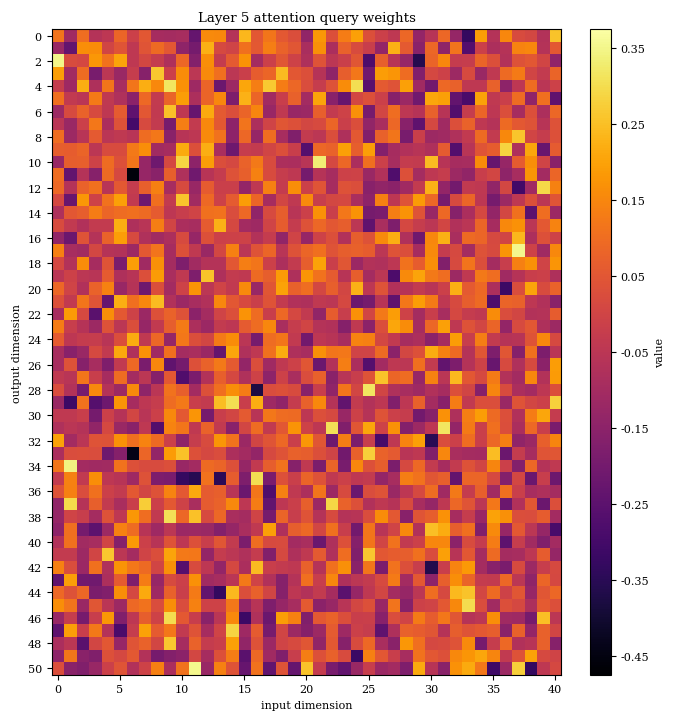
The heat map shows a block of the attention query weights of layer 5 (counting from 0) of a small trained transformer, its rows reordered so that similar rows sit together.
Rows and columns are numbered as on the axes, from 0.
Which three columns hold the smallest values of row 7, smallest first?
6, 29, 9
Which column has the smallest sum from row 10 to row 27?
11
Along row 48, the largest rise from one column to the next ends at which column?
28
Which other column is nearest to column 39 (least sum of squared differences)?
19
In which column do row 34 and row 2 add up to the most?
0
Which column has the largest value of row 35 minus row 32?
30
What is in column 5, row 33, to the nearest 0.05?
-0.15
